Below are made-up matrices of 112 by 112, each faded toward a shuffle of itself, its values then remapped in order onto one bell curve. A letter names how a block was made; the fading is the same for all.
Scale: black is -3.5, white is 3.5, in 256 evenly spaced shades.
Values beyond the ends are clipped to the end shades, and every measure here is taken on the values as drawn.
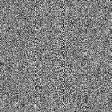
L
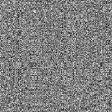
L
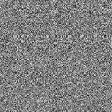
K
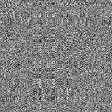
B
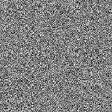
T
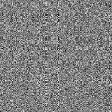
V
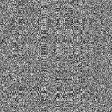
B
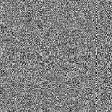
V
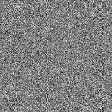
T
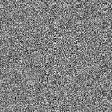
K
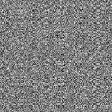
B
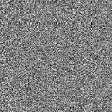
T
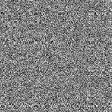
K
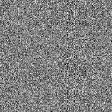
T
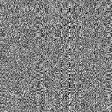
B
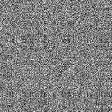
K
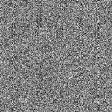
T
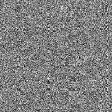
T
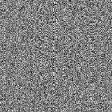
L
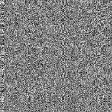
L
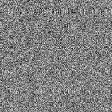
K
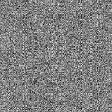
L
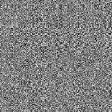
V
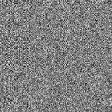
K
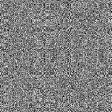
B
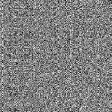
L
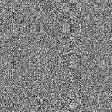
L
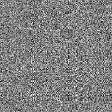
V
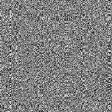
L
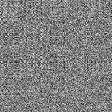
K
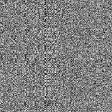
L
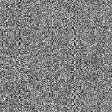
V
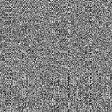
V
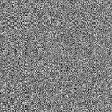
B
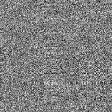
K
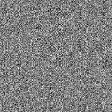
T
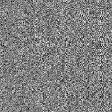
L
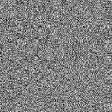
K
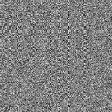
B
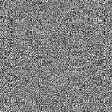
B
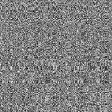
B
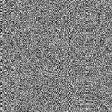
B
